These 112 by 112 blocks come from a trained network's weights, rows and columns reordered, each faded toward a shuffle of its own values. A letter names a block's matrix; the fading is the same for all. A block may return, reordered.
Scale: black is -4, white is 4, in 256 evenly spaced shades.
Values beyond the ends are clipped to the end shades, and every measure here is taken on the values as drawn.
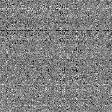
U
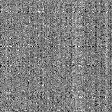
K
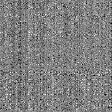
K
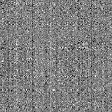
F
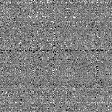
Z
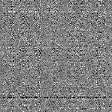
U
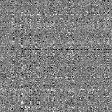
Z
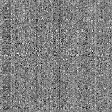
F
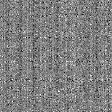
K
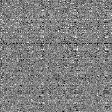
U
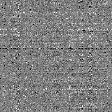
Z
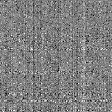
K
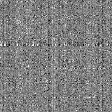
K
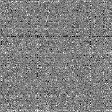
Z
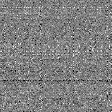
Z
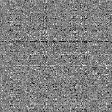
U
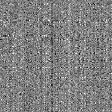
F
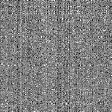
F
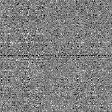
U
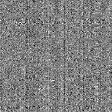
F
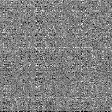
U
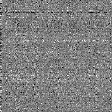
Z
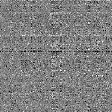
U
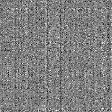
F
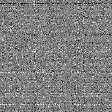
Z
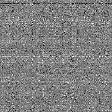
Z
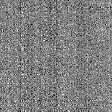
F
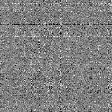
U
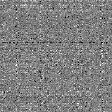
Z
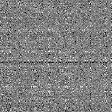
Z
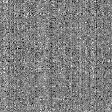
K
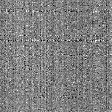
K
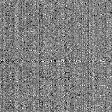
K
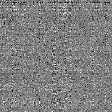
Z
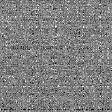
Z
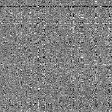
U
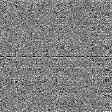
U
